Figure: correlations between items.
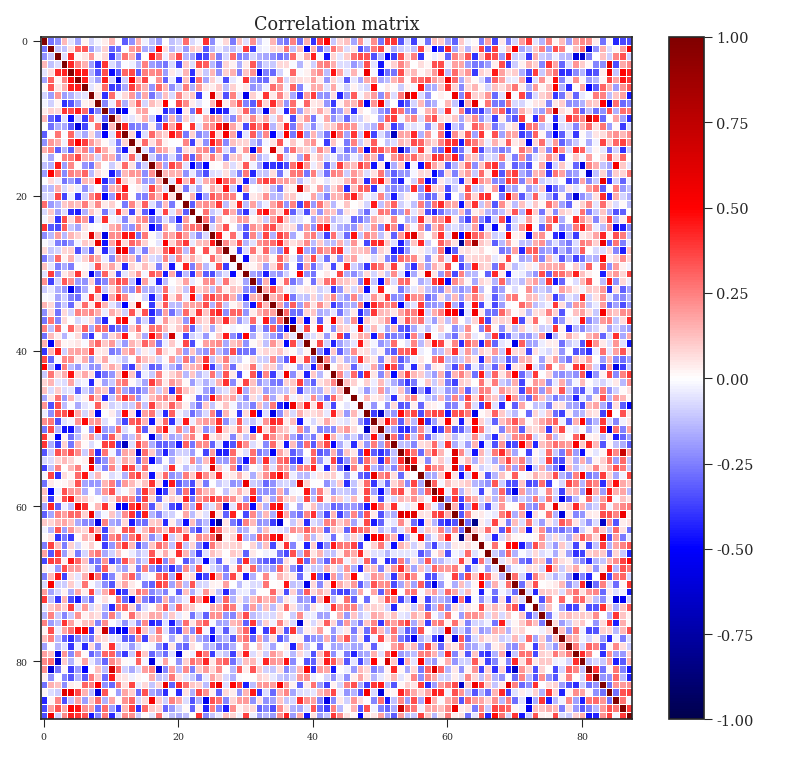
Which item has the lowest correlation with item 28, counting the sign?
30
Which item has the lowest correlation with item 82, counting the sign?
87
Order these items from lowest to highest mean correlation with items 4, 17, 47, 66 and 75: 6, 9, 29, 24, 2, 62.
29, 24, 62, 9, 6, 2
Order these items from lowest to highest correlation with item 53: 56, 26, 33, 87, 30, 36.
26, 56, 33, 30, 36, 87
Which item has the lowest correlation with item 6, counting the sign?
81
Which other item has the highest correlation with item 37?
47
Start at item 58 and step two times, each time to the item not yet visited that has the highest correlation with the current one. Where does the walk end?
10
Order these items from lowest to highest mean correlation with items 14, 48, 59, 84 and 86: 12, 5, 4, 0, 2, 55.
0, 2, 12, 55, 5, 4
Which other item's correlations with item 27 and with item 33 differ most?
7
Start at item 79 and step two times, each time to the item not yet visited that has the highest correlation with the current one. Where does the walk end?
71
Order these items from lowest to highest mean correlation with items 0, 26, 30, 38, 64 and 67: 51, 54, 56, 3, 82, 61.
54, 61, 3, 51, 82, 56
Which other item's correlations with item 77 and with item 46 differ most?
25
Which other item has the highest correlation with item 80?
51
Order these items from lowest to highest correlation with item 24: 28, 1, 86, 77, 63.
86, 1, 77, 63, 28
